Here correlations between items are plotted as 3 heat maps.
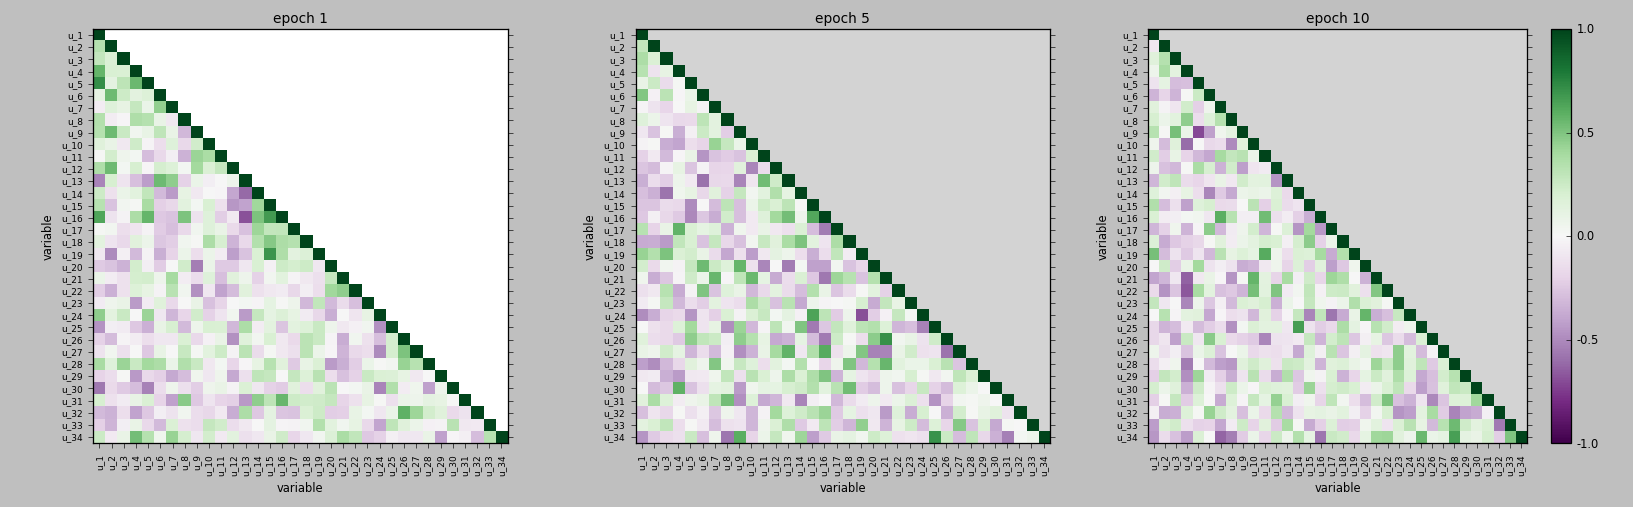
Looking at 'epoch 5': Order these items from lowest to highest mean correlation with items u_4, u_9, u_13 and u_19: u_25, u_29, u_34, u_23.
u_29, u_23, u_34, u_25
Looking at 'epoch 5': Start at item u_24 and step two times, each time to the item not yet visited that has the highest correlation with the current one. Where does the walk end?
u_16
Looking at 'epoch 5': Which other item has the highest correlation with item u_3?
u_19
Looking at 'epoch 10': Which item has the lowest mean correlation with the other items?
u_4
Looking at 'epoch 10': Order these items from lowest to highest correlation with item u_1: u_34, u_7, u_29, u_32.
u_34, u_29, u_32, u_7
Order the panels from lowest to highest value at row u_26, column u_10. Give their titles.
epoch 10, epoch 1, epoch 5
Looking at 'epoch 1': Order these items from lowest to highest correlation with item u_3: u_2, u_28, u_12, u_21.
u_21, u_12, u_2, u_28
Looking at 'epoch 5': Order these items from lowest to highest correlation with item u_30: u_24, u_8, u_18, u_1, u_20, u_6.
u_20, u_6, u_1, u_8, u_24, u_18
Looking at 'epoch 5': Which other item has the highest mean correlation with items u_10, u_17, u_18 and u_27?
u_30
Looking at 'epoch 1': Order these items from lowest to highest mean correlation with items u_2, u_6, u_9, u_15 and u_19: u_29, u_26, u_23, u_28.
u_26, u_29, u_23, u_28
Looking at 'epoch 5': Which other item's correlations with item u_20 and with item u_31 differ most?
u_9
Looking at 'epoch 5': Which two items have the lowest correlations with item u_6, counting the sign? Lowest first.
u_13, u_11
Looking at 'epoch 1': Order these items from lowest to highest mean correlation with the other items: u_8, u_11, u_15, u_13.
u_13, u_11, u_8, u_15
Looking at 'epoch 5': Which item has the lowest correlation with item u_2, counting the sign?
u_28
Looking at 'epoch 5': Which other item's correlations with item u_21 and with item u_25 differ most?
u_10
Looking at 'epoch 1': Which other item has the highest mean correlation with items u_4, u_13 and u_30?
u_7
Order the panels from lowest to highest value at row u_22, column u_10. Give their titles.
epoch 5, epoch 1, epoch 10
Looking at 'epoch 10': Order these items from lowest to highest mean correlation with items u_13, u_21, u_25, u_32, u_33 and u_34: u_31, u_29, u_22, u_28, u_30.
u_30, u_29, u_31, u_22, u_28
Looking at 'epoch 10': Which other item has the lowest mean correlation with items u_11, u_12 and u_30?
u_26
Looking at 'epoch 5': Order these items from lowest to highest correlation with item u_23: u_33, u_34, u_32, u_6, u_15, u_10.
u_32, u_6, u_34, u_15, u_33, u_10
